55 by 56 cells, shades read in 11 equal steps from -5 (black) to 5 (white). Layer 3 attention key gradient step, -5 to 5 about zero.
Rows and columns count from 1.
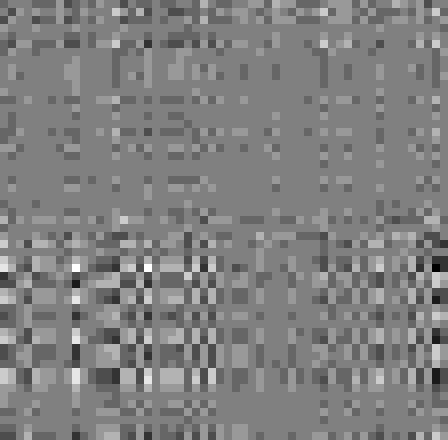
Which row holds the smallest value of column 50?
28
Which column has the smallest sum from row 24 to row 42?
56
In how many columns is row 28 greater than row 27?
23
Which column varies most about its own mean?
55
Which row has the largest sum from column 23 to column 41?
35
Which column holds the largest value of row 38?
10
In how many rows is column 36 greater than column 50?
9
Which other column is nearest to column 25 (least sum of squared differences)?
27
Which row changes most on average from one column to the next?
34
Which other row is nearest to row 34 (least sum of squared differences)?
48
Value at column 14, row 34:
-2
